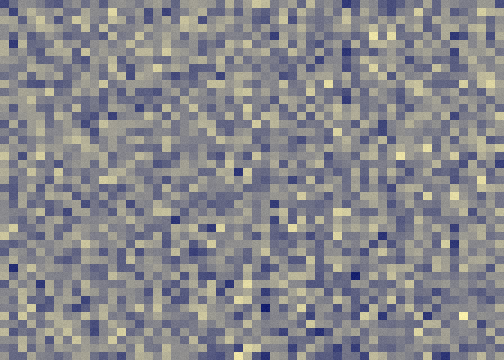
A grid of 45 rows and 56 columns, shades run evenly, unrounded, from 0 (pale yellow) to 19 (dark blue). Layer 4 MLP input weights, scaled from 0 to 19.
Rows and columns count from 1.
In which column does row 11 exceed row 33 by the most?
49
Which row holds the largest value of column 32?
42
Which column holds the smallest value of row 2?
13
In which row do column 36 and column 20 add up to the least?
15
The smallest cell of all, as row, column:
40, 52
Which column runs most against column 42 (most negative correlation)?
24
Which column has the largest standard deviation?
51
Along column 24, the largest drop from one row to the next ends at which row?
36
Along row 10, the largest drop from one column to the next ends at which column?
16
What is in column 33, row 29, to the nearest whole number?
2
